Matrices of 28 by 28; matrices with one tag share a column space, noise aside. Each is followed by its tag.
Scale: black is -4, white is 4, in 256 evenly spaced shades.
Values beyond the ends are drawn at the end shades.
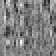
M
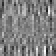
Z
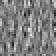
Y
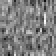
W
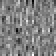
W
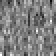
W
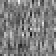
Y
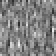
Y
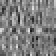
W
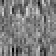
Z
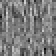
Z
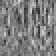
M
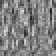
M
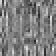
Z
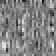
Y
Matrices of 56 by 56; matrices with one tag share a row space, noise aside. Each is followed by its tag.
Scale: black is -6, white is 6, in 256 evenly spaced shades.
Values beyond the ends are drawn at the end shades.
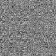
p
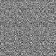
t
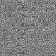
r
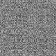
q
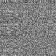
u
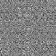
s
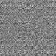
s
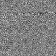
u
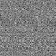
s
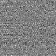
u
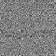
t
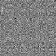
t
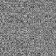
p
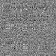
q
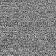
u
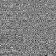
u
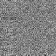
u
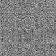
s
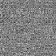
p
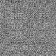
q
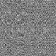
r
